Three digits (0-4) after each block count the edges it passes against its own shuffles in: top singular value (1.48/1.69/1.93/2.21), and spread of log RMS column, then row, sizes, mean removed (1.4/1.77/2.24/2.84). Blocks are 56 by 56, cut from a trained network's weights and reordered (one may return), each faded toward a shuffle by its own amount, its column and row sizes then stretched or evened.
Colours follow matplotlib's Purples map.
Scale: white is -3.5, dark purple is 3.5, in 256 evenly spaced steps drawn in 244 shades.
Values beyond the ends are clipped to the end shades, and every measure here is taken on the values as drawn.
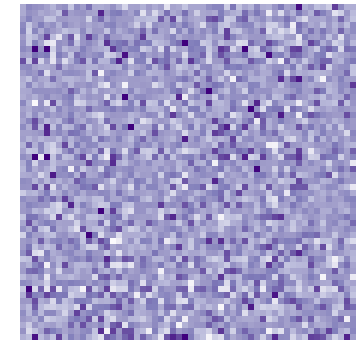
1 1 1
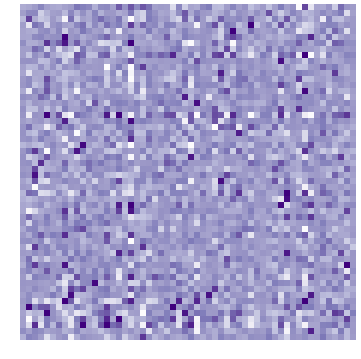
1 4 1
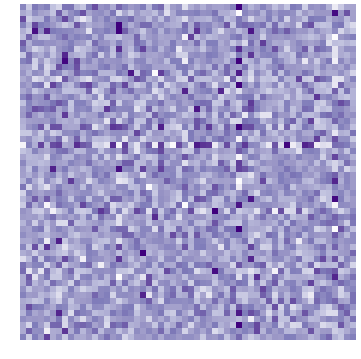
3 1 1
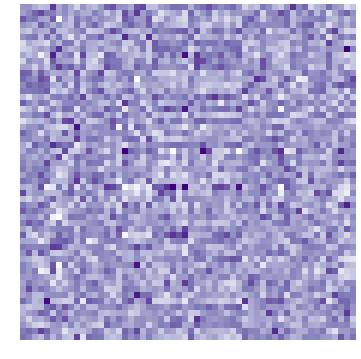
4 1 1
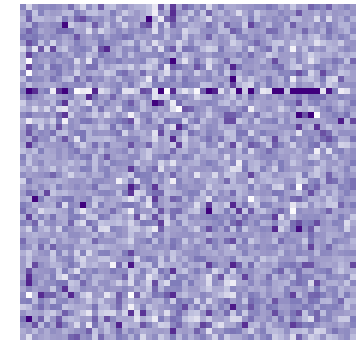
2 2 2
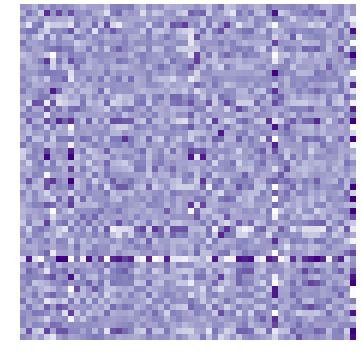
4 2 2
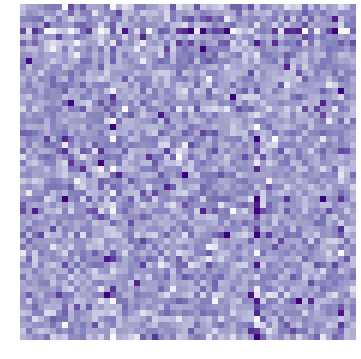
2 1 1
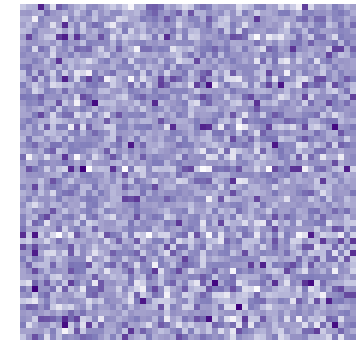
0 0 3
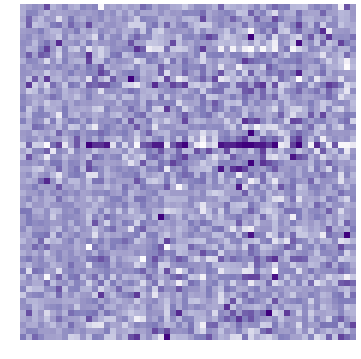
3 3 2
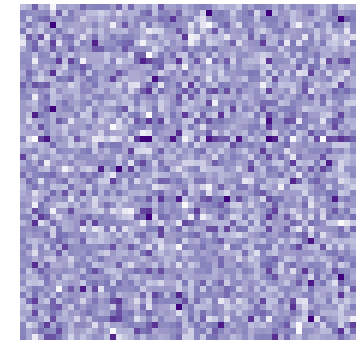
2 2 1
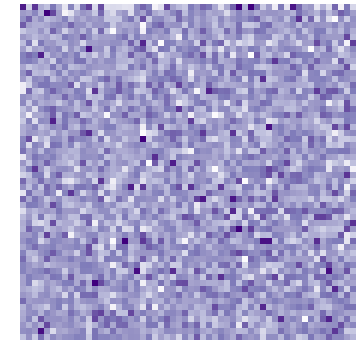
0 0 1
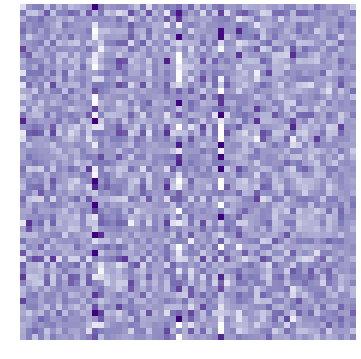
4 4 0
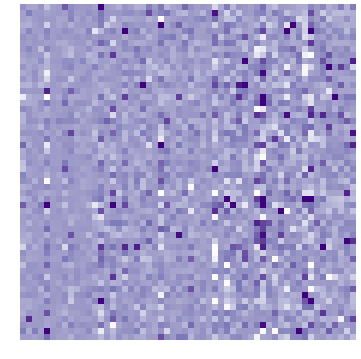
0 4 0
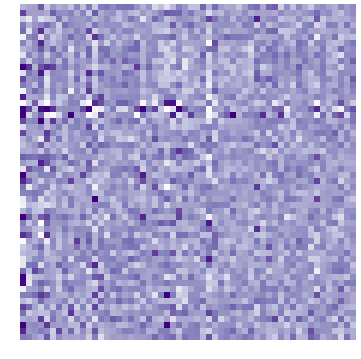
2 3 1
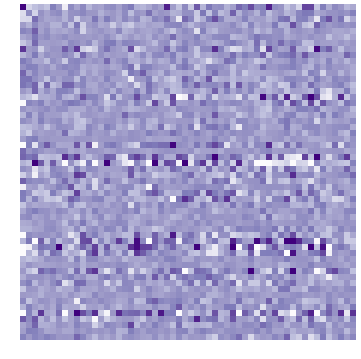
1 2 4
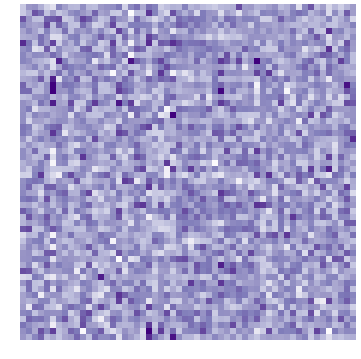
2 1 0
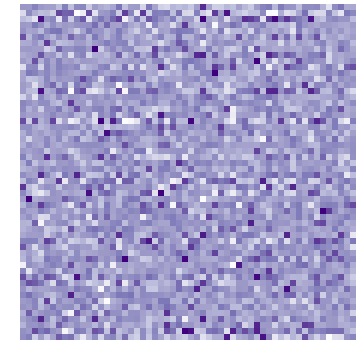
1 0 2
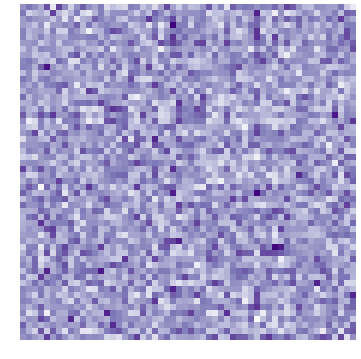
3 1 0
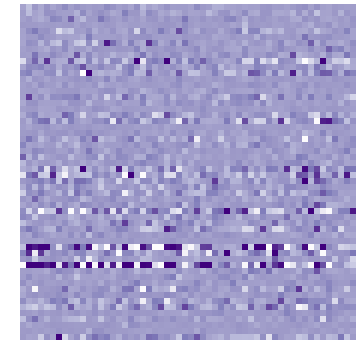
3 0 4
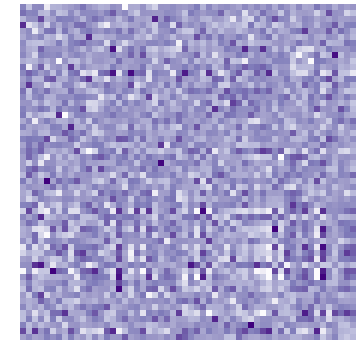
4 0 2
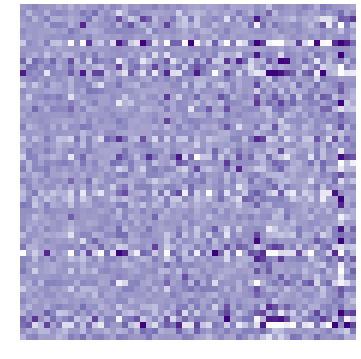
4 3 4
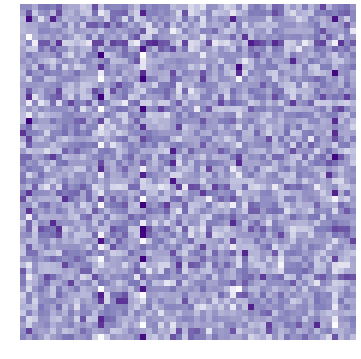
3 2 0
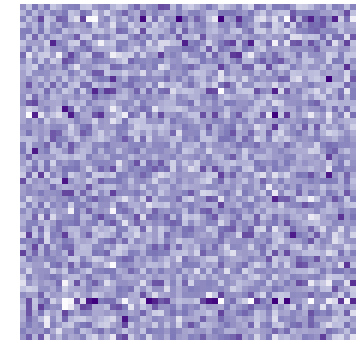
4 1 2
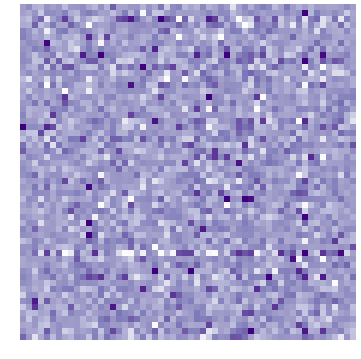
2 2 1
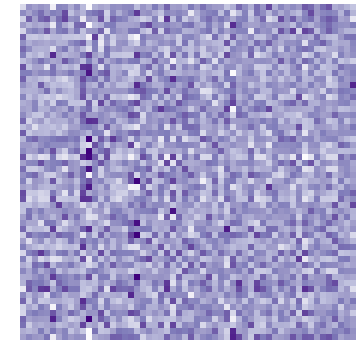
4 3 0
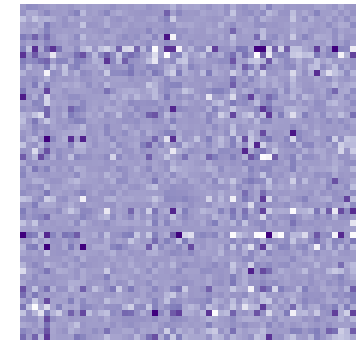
0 3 3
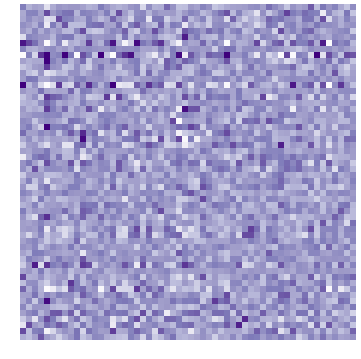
3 1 3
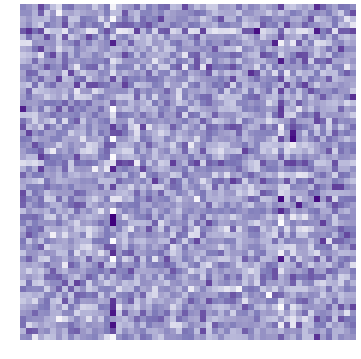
3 1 0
